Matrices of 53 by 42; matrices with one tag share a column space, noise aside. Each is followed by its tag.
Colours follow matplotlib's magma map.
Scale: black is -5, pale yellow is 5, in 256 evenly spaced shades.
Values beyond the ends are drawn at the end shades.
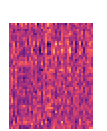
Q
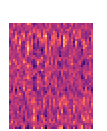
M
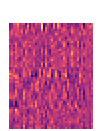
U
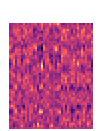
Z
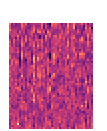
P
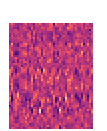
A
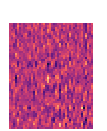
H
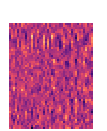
M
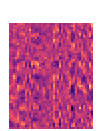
H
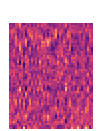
M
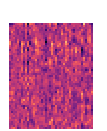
Q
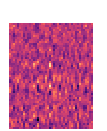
H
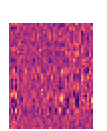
A
